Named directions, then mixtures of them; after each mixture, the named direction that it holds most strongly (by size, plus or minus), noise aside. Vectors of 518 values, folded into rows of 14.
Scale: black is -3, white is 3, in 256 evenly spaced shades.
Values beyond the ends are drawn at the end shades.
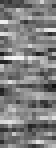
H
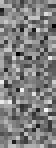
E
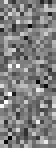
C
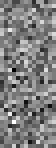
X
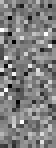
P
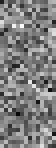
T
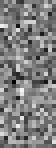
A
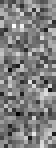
T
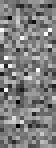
P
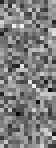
T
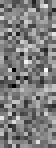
X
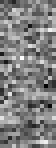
H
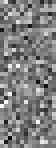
C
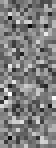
C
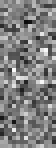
A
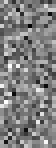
C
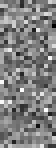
E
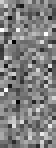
P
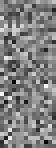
C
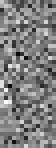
E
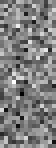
A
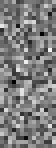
A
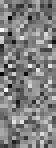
P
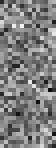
T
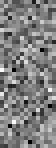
X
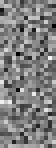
E
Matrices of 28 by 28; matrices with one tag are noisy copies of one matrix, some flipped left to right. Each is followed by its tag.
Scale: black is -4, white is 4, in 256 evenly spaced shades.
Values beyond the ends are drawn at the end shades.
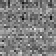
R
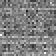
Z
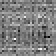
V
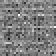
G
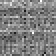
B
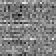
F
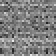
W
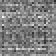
V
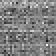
B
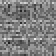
F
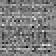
V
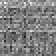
B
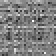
G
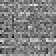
W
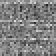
F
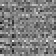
W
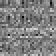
R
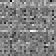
B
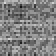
F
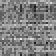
F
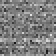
W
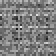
G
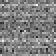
W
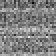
R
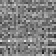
W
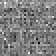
B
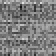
F
